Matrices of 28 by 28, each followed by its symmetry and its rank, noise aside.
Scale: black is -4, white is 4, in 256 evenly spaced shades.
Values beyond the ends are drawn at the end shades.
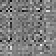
symmetric, rank three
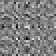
no symmetry, rank two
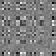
symmetric, rank one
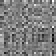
no symmetry, rank three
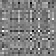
antisymmetric, rank two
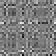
no symmetry, rank three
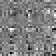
no symmetry, rank three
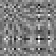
antisymmetric, rank two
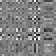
no symmetry, rank two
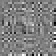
antisymmetric, rank two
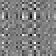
no symmetry, rank one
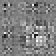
symmetric, rank three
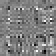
no symmetry, rank three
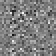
no symmetry, rank three
